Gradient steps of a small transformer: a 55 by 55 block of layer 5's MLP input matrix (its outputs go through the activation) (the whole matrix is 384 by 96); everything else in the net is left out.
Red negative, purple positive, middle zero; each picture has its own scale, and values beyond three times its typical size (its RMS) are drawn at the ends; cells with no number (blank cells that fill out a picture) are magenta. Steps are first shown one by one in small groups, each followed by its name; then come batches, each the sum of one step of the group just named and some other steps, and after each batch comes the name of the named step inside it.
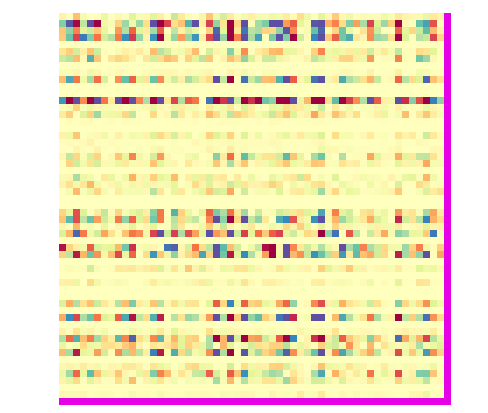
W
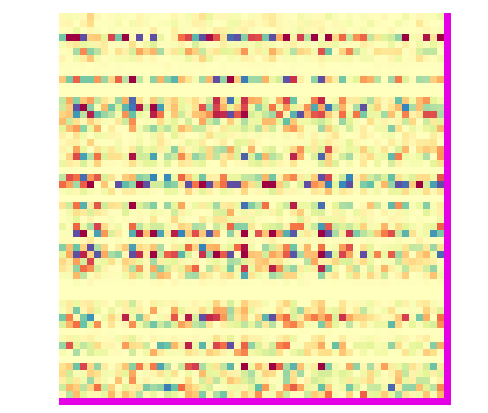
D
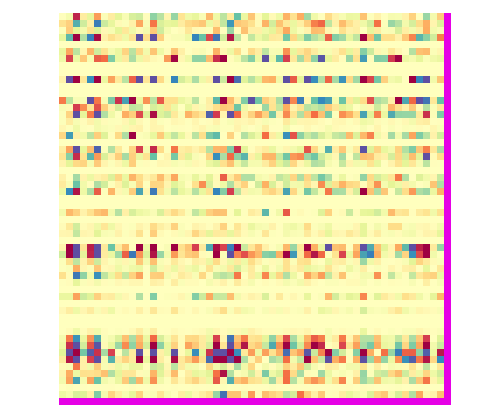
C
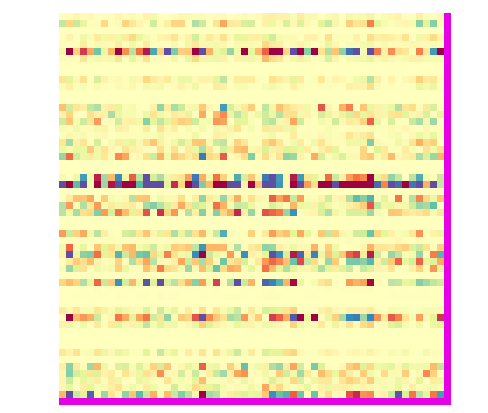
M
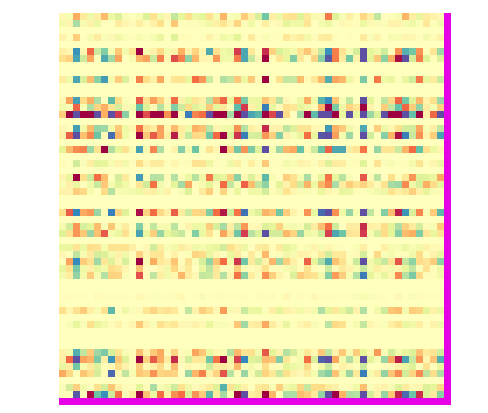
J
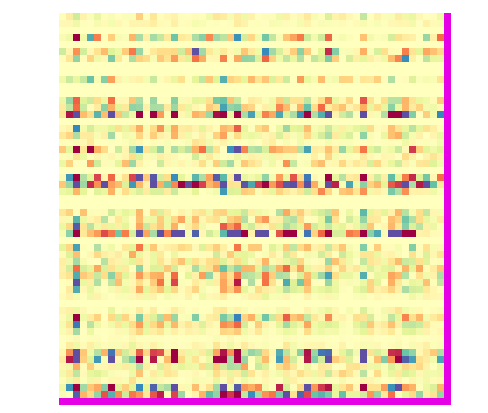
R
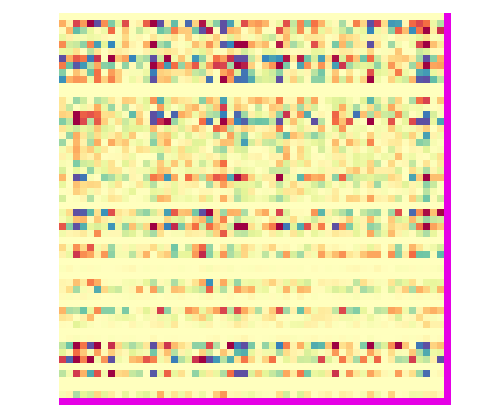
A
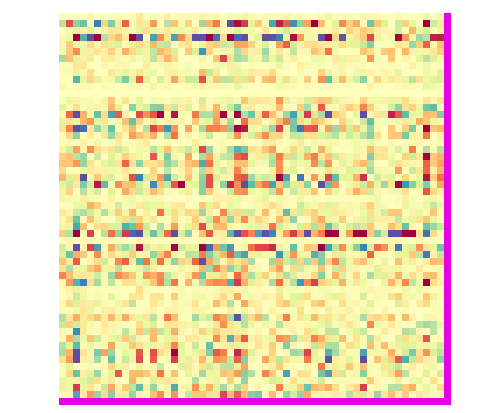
R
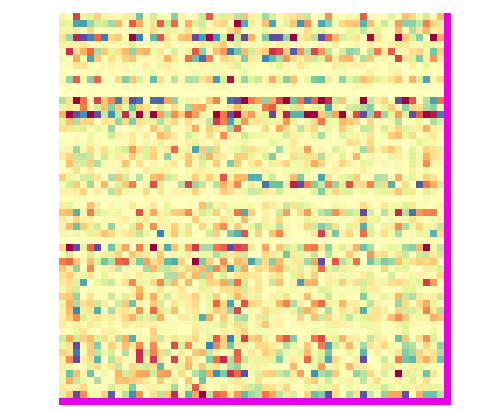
W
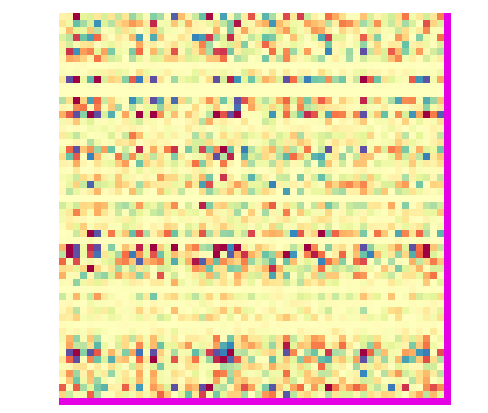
C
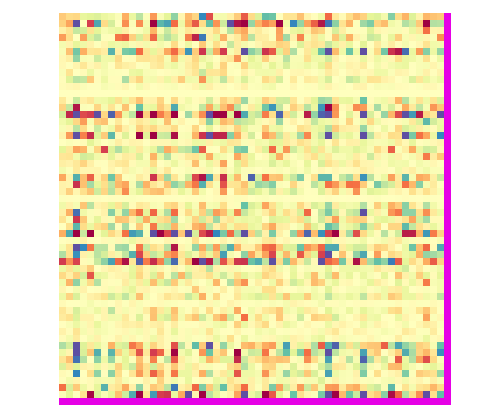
J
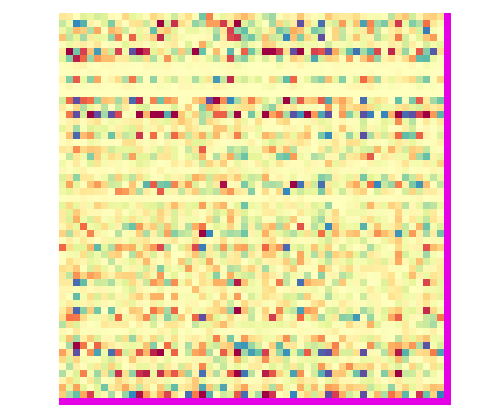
W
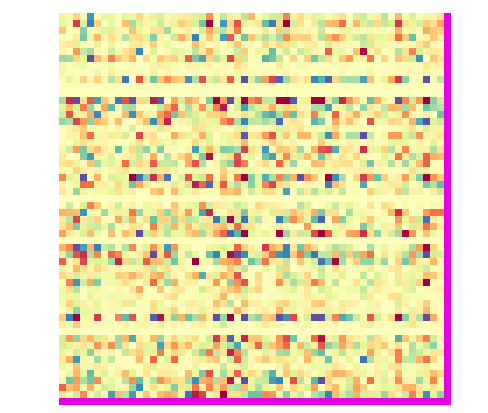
W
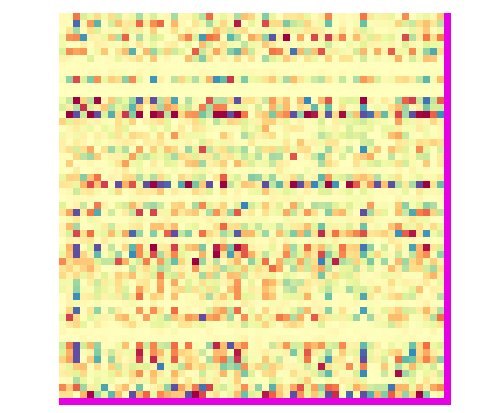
D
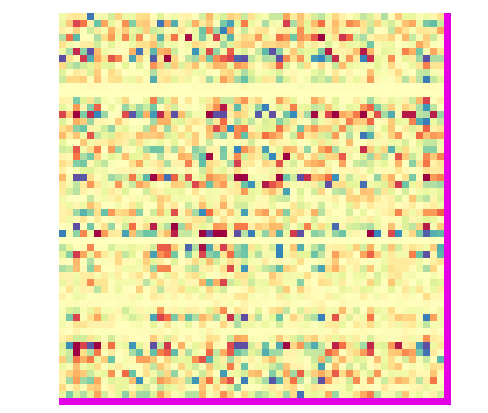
A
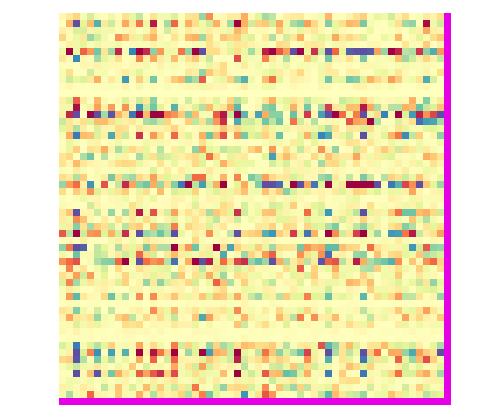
J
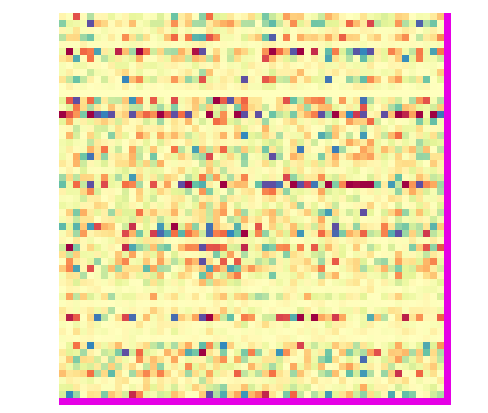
J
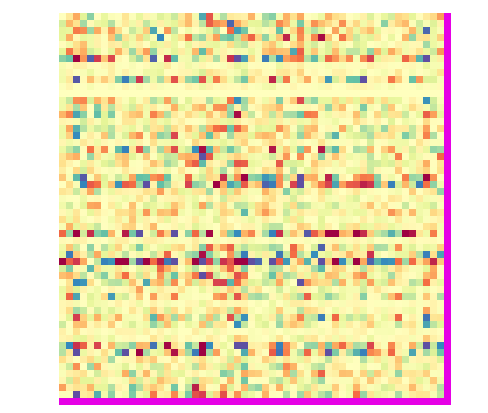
M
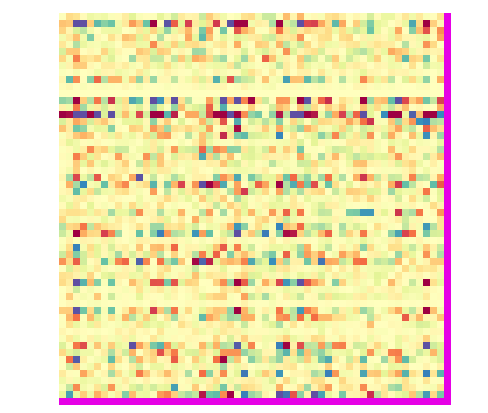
R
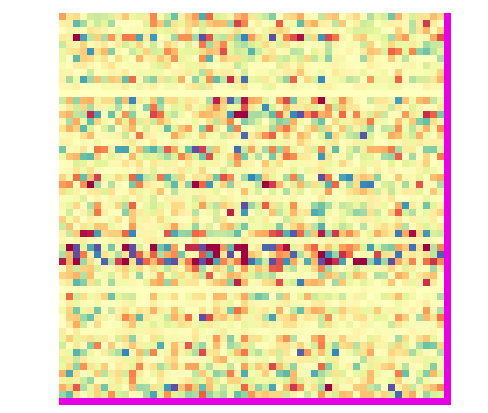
D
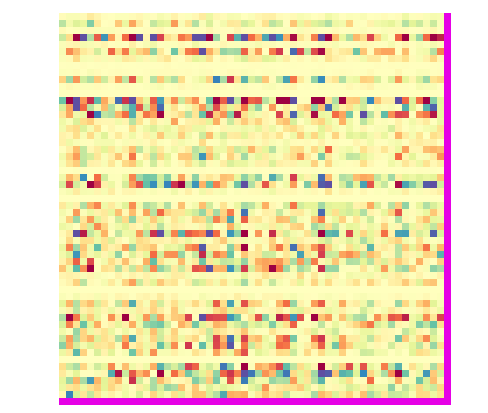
D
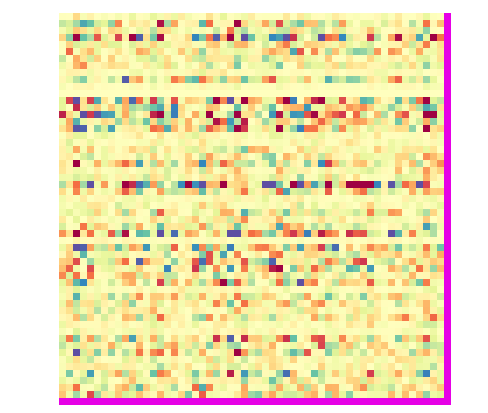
W
